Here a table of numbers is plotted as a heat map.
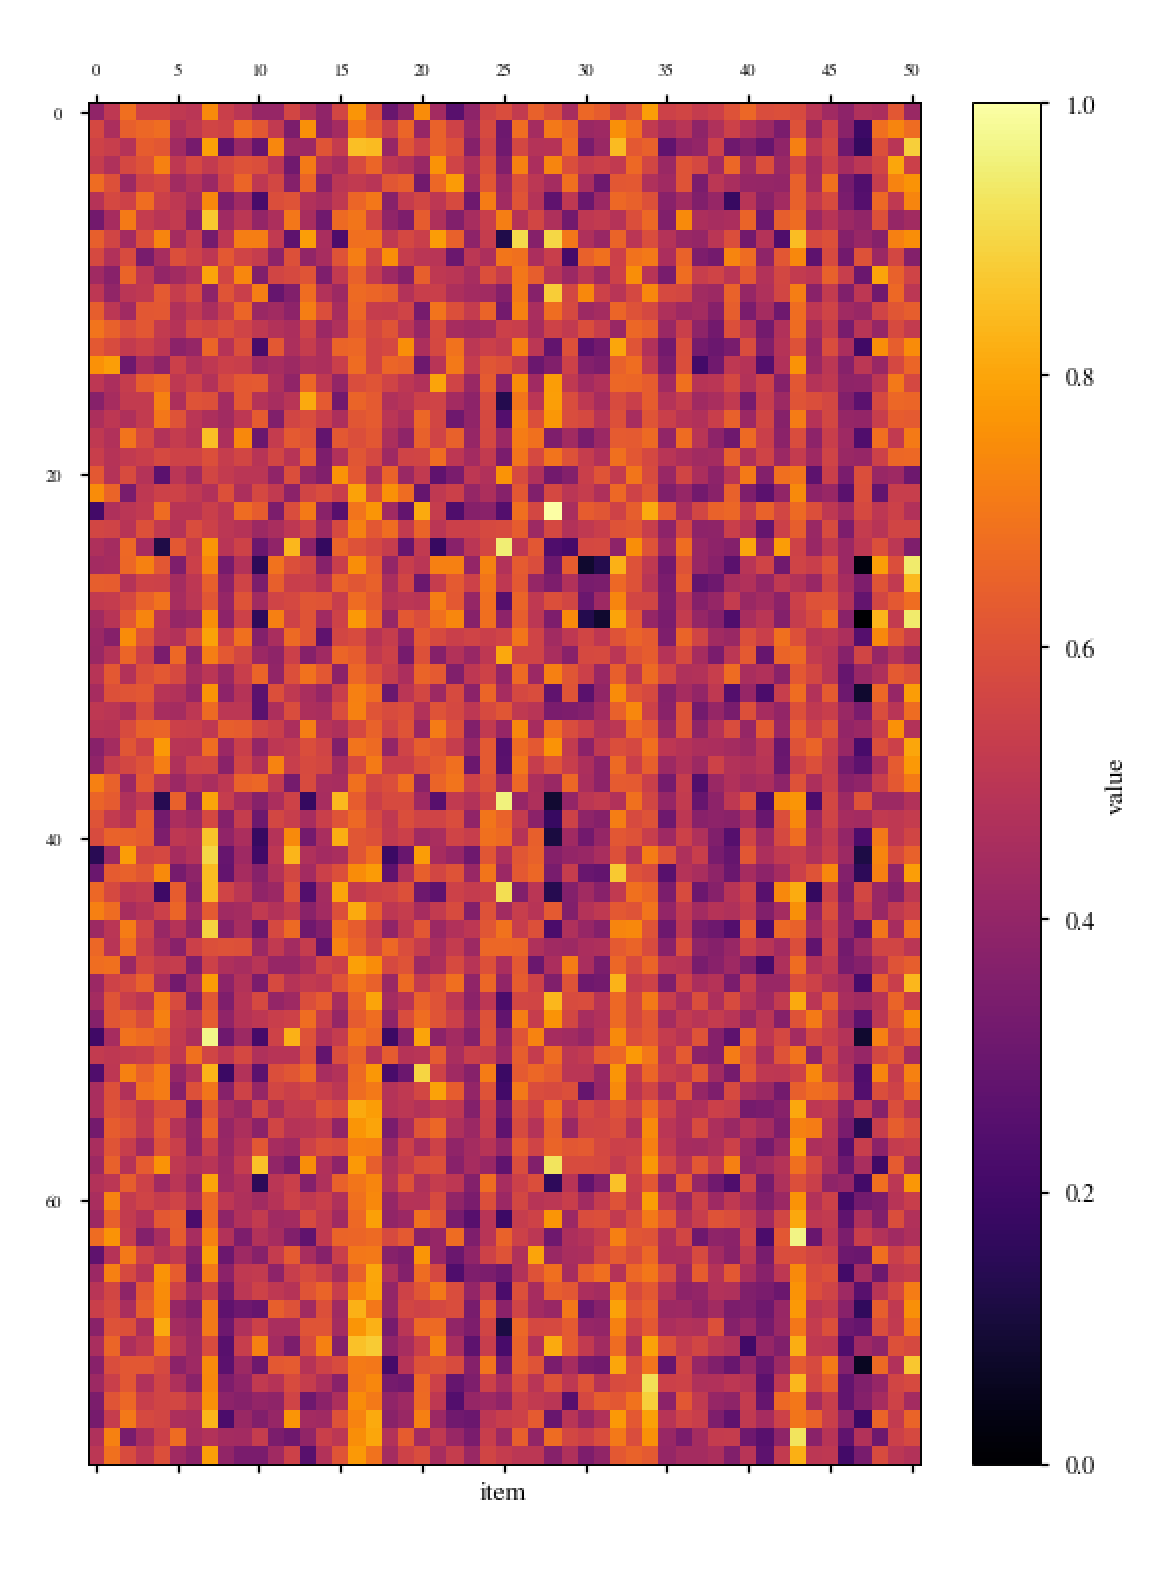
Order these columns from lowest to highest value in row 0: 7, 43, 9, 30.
9, 43, 30, 7
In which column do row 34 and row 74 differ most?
13
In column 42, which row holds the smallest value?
7
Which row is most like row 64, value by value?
61
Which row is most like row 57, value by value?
55
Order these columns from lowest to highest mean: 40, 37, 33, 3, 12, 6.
37, 6, 40, 12, 3, 33
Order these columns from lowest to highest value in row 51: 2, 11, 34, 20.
11, 34, 2, 20
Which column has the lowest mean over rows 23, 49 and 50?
25
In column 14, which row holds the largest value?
68
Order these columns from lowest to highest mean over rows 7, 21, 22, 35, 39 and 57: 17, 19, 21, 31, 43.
31, 19, 21, 17, 43
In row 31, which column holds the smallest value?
46
